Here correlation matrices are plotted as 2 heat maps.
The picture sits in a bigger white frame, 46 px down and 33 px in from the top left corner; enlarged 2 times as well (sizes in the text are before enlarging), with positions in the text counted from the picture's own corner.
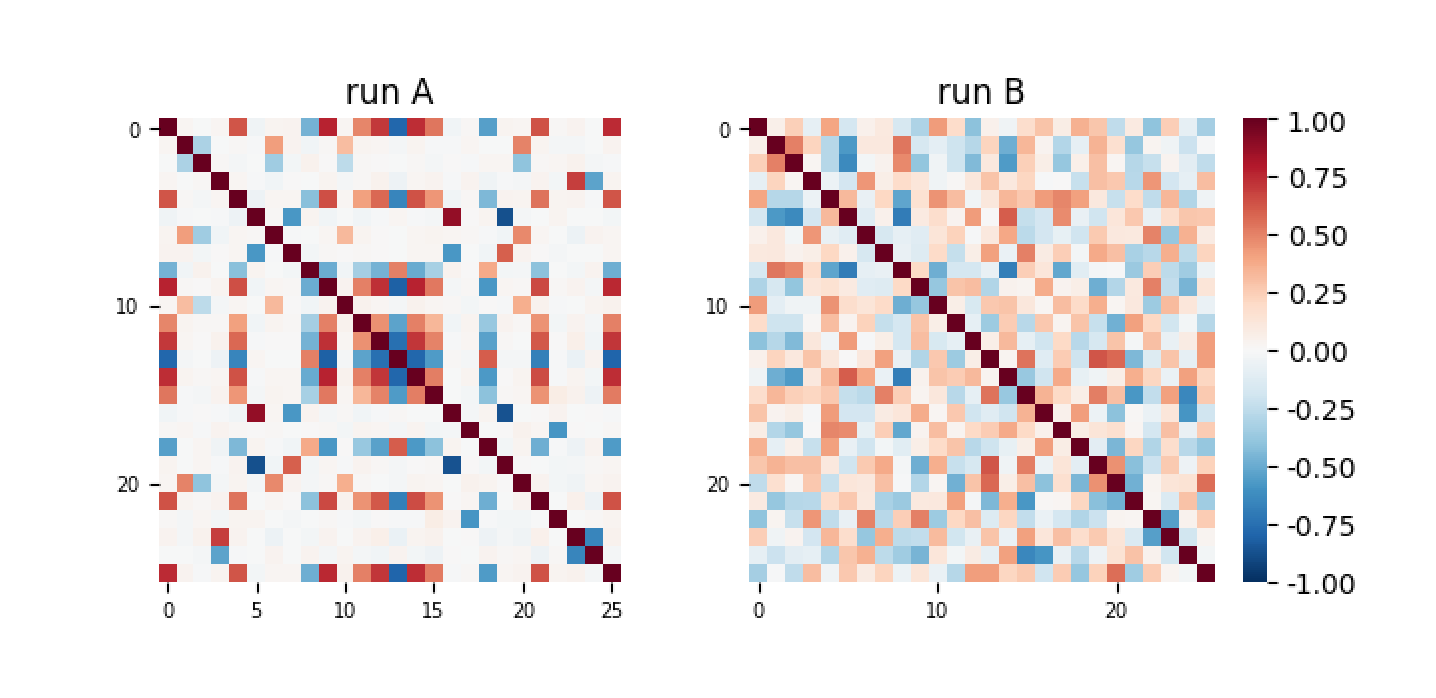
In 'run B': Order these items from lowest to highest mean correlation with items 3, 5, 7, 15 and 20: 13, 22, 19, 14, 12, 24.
24, 22, 14, 12, 19, 13
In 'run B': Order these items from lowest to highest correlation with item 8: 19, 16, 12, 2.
12, 19, 16, 2
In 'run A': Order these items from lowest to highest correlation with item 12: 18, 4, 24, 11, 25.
18, 24, 11, 4, 25
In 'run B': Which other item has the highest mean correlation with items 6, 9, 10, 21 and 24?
14
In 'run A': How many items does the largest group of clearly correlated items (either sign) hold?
12
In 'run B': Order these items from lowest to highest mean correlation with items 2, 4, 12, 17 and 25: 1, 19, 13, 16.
1, 16, 19, 13
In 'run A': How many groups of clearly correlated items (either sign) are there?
5
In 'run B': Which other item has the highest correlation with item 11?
21
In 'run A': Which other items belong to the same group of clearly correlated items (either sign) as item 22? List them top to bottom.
17
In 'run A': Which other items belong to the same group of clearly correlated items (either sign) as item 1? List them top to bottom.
2, 6, 10, 20
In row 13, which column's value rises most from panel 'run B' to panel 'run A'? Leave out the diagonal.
18
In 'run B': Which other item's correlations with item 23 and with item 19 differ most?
6
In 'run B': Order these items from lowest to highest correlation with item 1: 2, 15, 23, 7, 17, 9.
17, 9, 23, 7, 15, 2
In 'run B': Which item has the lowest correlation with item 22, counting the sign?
23
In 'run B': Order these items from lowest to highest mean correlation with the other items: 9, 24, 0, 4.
24, 9, 0, 4
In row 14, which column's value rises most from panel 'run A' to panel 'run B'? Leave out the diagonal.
13
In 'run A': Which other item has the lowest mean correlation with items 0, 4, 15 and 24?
13
